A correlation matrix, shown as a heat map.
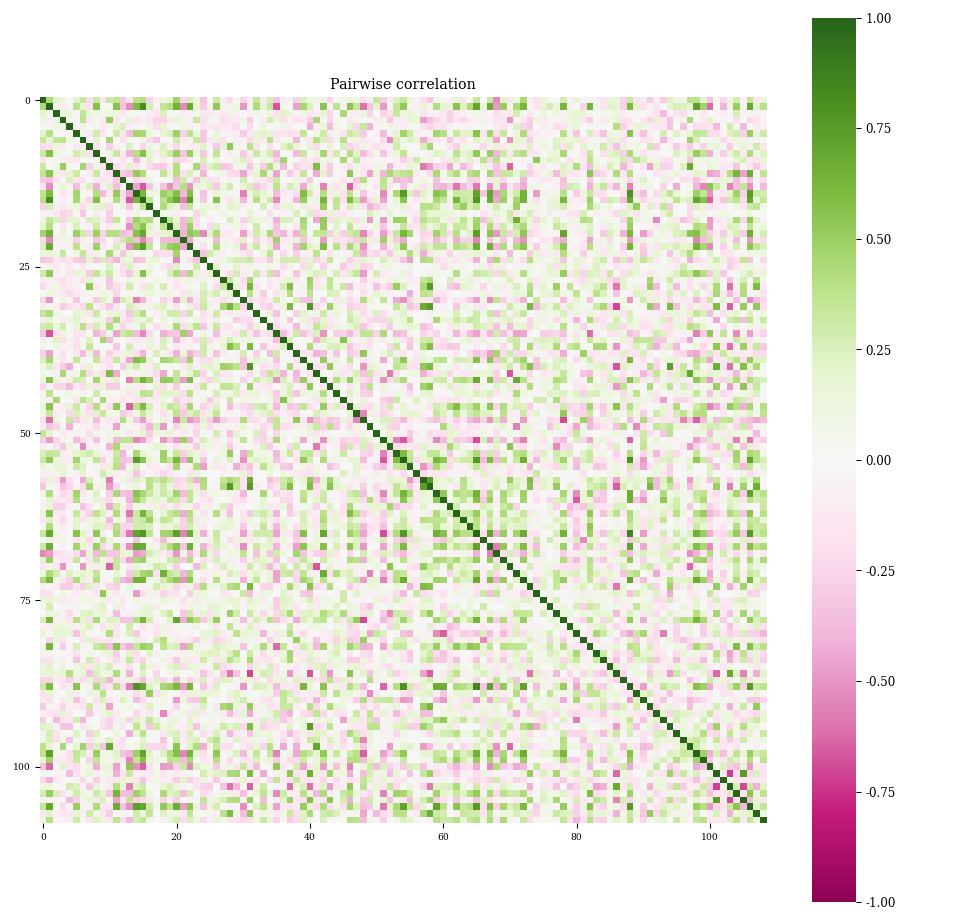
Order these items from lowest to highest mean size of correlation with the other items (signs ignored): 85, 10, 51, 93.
85, 93, 10, 51
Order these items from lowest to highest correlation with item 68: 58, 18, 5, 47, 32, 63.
32, 5, 18, 47, 63, 58
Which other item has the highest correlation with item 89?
16
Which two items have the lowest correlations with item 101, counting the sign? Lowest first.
103, 86
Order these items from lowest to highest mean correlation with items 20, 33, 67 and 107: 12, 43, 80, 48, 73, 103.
48, 80, 12, 73, 43, 103
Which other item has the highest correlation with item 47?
78
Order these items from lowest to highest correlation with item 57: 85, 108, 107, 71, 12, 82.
85, 108, 12, 71, 82, 107
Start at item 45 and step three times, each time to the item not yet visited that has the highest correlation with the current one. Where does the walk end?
74
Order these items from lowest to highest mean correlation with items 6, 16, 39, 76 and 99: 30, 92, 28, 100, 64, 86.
100, 30, 92, 28, 86, 64
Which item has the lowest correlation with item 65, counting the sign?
51
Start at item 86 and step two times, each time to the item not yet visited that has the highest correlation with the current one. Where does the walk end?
46
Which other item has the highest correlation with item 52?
70
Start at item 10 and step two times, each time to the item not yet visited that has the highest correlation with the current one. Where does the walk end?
41
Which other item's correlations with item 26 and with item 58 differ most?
28
